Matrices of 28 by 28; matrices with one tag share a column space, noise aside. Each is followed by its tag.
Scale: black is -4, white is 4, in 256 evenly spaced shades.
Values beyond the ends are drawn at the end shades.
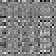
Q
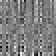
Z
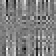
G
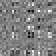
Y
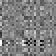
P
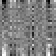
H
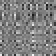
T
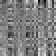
H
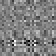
P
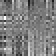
G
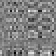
Y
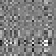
P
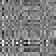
P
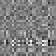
P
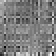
Z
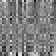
Z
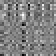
T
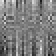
G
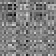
T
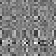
P
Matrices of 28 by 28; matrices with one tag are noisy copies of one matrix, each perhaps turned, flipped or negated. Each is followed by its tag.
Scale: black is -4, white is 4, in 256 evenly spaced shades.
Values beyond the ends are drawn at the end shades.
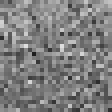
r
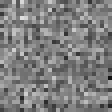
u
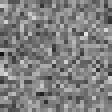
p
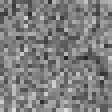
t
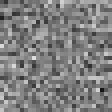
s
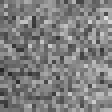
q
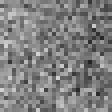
q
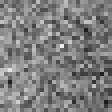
q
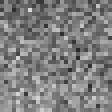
q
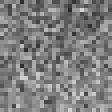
q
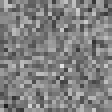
p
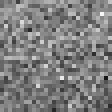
r
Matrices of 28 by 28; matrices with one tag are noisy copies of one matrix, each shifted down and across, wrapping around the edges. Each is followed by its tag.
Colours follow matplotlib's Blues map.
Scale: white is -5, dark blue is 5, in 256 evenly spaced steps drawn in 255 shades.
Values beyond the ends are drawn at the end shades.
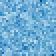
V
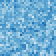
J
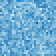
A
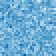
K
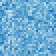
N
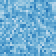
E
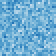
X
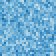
J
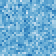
N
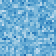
K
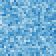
E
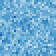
J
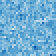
V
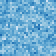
A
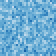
J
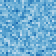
J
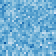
N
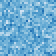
A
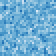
A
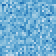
N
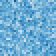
K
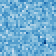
V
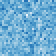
N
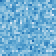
X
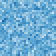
K
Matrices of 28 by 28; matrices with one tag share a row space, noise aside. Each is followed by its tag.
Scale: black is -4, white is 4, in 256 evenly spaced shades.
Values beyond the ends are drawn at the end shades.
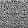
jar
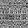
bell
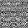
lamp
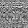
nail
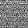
jar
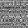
bell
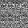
nail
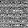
nail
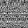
jar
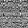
nail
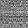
bell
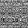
nail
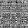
lamp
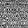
jar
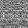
nail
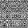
jar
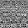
lamp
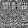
lamp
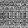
bell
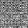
nail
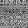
bell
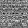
nail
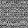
jar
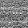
nail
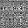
bell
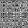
nail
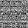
lamp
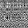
jar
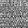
bell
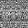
lamp
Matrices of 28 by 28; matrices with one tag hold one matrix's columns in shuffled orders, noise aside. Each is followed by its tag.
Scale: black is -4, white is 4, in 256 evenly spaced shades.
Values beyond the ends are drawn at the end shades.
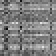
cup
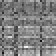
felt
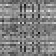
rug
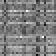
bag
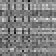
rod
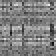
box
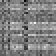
cup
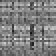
box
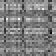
rod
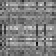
box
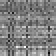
felt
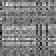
box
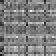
bag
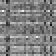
bag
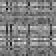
box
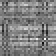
box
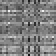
bag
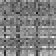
felt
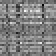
rug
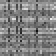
rod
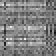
box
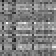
cup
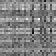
rod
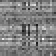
box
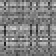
box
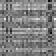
rod
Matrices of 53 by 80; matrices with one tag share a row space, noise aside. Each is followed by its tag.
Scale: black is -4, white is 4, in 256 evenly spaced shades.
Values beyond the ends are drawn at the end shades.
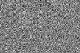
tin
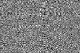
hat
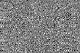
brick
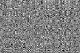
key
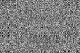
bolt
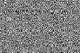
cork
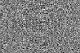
hat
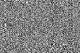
cork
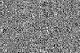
hat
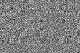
bolt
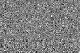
cork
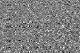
key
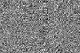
hat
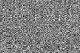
key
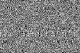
brick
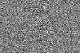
hat
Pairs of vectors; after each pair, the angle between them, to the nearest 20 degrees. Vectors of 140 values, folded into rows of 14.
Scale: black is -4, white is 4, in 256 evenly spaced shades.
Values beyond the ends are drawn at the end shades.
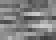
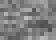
140 degrees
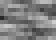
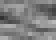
40 degrees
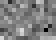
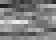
80 degrees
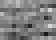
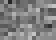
120 degrees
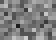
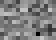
100 degrees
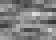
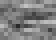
140 degrees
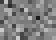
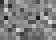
40 degrees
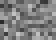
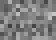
60 degrees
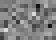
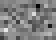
20 degrees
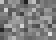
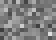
40 degrees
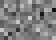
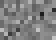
20 degrees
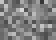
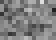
140 degrees
